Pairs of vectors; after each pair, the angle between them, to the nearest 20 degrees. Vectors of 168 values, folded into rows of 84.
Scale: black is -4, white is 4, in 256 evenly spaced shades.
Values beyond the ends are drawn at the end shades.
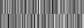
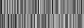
40 degrees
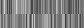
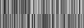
140 degrees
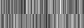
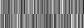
60 degrees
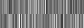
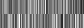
20 degrees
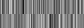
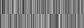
40 degrees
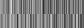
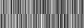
80 degrees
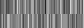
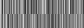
120 degrees
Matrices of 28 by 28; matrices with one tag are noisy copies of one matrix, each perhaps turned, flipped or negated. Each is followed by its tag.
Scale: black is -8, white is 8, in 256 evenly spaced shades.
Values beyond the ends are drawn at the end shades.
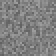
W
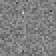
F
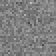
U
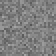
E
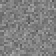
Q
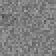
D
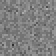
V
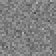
Q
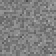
V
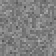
W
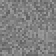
D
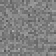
U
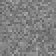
D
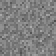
V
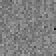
U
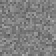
F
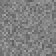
Q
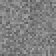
D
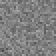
W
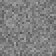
Q
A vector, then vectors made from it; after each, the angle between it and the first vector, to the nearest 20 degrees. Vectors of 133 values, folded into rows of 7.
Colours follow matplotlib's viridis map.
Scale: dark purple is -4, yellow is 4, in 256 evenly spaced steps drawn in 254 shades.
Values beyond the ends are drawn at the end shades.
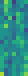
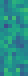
140 degrees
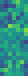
120 degrees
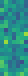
80 degrees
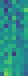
140 degrees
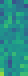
40 degrees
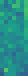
120 degrees
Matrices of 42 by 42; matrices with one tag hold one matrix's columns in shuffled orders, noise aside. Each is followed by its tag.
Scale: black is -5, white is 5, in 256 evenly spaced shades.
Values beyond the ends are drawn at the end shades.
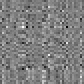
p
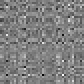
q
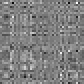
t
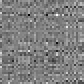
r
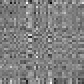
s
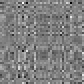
t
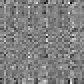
s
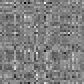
t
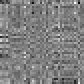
s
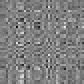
p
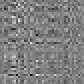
q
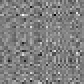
r
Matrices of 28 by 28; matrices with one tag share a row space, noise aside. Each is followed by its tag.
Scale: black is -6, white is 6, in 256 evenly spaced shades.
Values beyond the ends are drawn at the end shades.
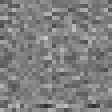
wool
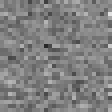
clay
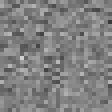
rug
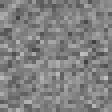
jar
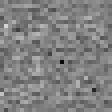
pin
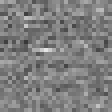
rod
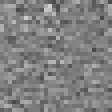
rug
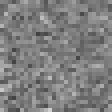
wool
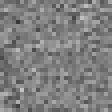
jar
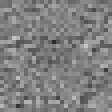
jar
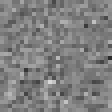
rug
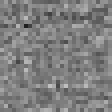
rod
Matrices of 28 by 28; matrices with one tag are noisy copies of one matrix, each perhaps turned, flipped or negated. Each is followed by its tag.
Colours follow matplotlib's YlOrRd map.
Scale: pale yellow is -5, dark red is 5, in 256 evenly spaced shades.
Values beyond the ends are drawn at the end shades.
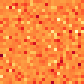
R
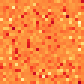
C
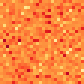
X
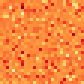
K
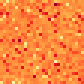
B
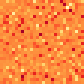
K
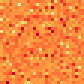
R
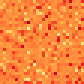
B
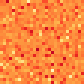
R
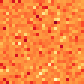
B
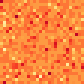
C
